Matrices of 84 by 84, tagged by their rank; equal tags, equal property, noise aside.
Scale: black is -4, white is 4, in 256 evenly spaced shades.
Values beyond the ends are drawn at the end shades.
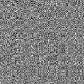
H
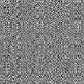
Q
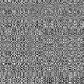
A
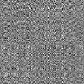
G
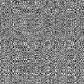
Q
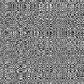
G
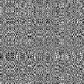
A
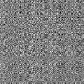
Q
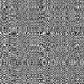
A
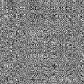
H
